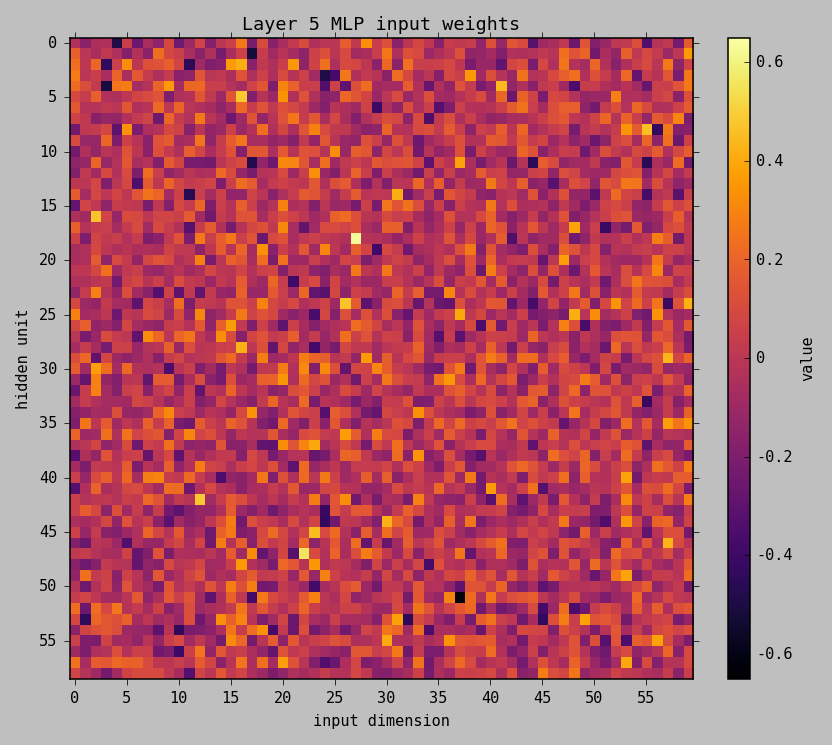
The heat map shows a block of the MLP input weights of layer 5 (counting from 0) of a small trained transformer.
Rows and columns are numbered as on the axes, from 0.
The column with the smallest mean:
34
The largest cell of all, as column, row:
27, 18
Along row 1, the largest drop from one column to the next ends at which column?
17
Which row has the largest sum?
29
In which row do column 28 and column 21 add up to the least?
22
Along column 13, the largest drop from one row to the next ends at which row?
51
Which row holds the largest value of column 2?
16
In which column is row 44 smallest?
24
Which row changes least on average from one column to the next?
58
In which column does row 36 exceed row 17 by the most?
11
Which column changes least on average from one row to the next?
4
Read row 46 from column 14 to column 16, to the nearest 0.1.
0.3 0 0.2
